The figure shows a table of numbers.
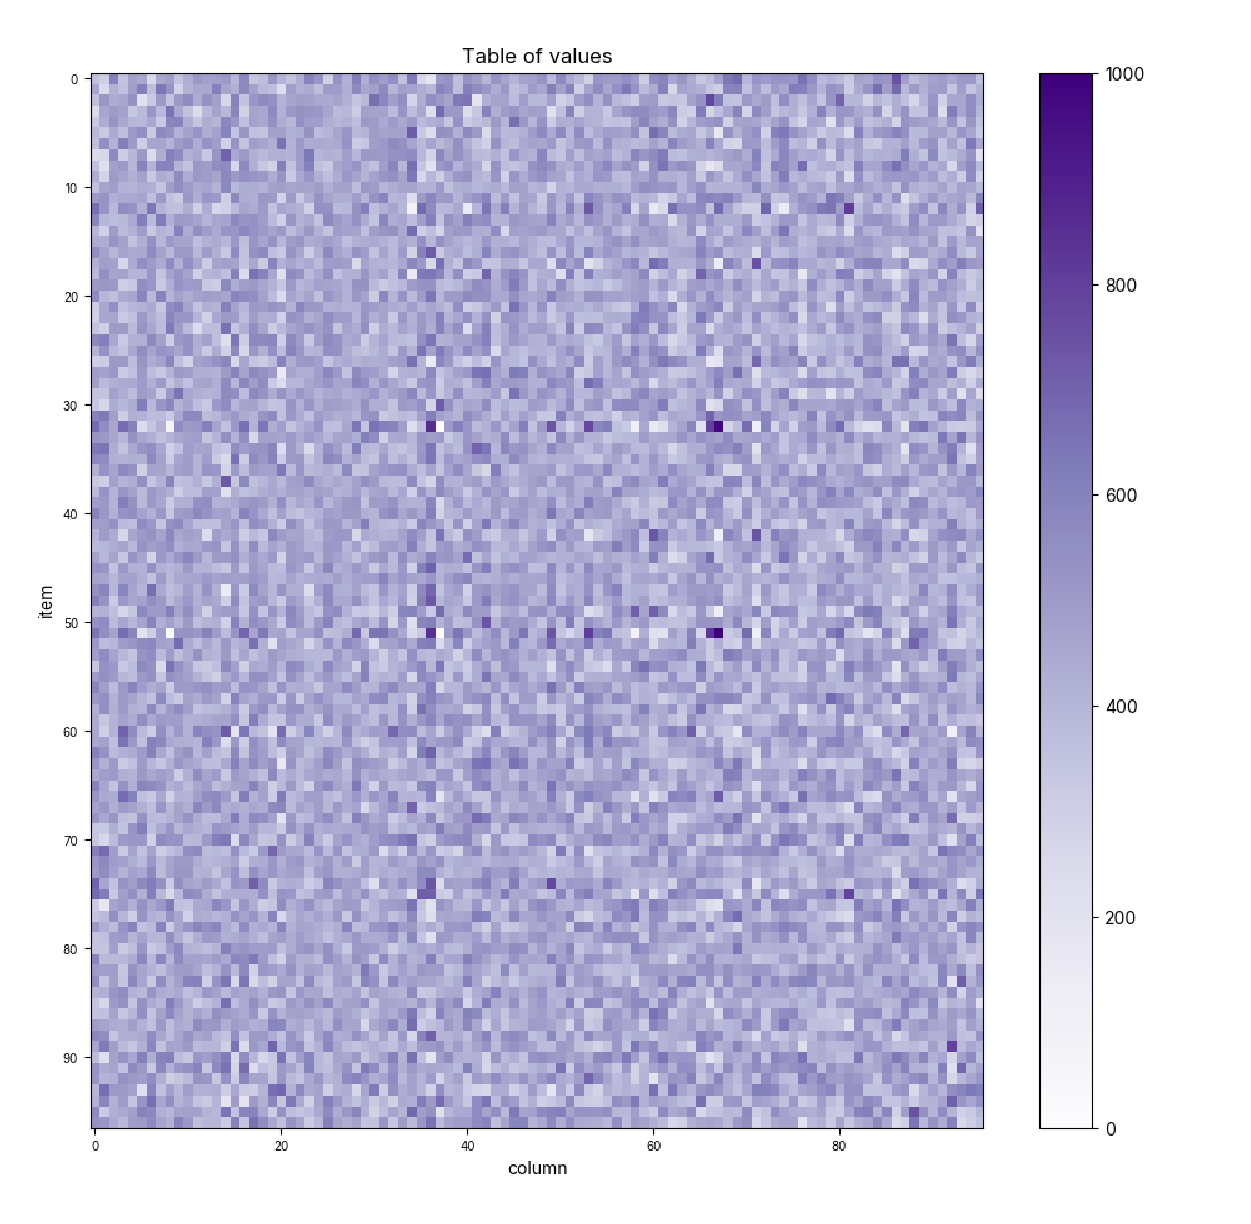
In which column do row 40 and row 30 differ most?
37
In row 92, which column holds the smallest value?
60
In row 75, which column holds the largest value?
81
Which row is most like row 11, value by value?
57
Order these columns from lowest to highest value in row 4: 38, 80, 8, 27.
38, 27, 80, 8
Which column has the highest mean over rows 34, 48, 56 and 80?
36
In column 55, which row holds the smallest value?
54
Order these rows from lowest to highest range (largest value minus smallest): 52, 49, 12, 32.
52, 49, 12, 32
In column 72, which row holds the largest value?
12
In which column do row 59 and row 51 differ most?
67
